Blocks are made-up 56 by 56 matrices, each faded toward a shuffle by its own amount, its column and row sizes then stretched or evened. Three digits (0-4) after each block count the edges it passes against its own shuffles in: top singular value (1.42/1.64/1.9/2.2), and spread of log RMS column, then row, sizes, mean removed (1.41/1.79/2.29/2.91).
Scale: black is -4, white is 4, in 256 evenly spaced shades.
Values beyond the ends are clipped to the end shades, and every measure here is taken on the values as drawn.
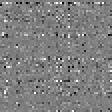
3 2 3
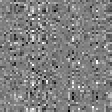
4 3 0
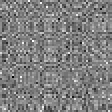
4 0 1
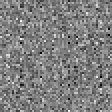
2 2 0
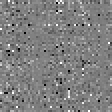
2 3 2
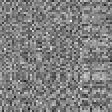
4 0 1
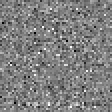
1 0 1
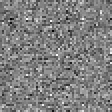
1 1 1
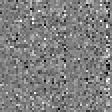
1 3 0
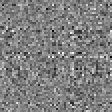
3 1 3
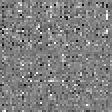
1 2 3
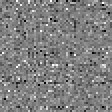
2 1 2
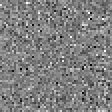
1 2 1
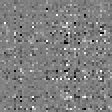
0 3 3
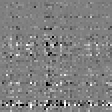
2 2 4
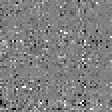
2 3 3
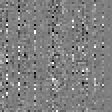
1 4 1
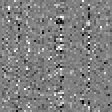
3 3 0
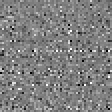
0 1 3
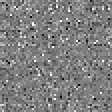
2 1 1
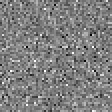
0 0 2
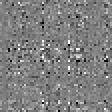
2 3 3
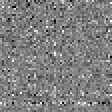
0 2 3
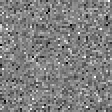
1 1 0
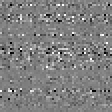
2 1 4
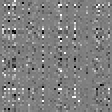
4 4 1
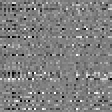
4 1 4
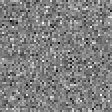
1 0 0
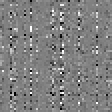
3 4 2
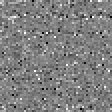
0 0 2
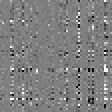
4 4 2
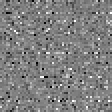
2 0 3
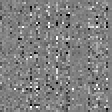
0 4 2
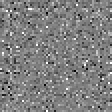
3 1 0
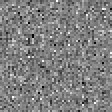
0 2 0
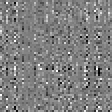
4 4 2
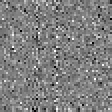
3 2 0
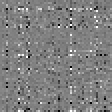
3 3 3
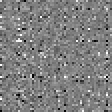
2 3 2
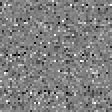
1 0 2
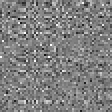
4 1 2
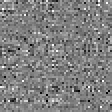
3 1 2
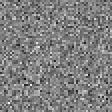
3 0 1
